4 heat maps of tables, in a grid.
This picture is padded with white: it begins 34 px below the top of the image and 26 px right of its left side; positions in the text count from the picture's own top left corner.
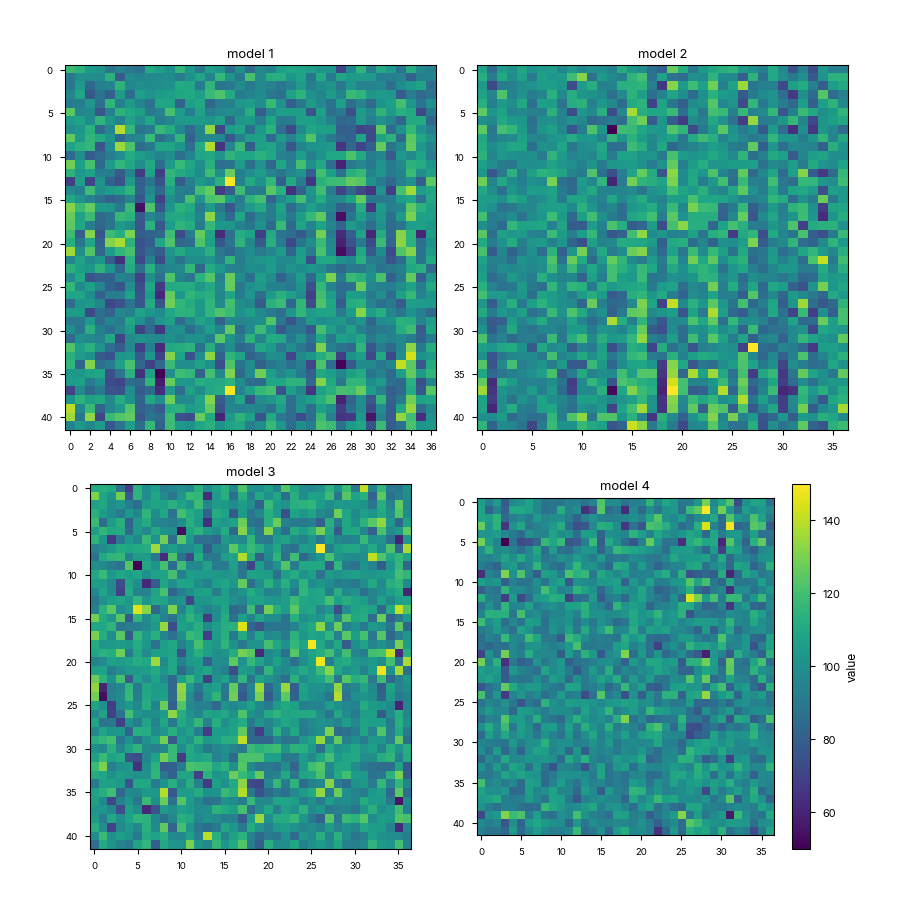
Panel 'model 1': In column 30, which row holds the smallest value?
40
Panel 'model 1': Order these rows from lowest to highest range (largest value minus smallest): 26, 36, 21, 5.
5, 26, 36, 21
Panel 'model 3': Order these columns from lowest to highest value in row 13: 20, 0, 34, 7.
0, 34, 20, 7
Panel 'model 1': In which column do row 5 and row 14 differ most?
22
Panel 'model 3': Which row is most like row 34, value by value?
28
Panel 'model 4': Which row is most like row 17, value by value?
23
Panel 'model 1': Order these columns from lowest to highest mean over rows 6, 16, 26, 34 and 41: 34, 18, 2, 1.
18, 1, 2, 34
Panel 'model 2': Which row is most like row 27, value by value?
12
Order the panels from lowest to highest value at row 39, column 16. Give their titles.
model 4, model 1, model 3, model 2
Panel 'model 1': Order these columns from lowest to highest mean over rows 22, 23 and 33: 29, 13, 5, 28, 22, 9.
9, 5, 22, 13, 28, 29
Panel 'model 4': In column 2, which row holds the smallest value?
8
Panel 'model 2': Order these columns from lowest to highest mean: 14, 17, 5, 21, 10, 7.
5, 17, 14, 10, 21, 7
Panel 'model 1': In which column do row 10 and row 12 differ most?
7
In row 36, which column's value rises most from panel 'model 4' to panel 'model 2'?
15
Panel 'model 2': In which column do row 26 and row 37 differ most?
19
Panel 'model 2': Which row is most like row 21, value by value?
31
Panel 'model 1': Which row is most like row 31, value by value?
1
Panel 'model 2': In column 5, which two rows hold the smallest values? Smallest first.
41, 32
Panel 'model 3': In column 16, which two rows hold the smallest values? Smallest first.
21, 3
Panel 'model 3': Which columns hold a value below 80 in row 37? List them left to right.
3, 6, 7
